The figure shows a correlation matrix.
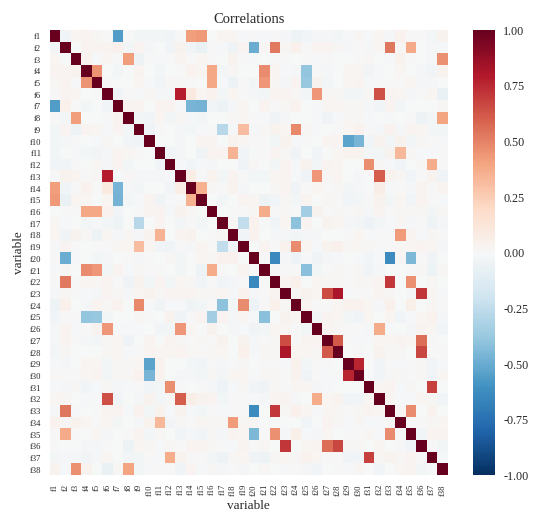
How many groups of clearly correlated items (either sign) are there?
10
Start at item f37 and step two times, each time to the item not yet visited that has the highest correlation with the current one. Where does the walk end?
f12
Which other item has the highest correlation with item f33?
f22
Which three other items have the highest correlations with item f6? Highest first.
f13, f32, f26
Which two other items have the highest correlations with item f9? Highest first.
f24, f19
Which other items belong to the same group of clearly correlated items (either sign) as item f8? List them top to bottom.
f3, f38
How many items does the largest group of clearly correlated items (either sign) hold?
5
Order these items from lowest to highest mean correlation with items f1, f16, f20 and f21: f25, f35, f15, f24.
f25, f35, f24, f15
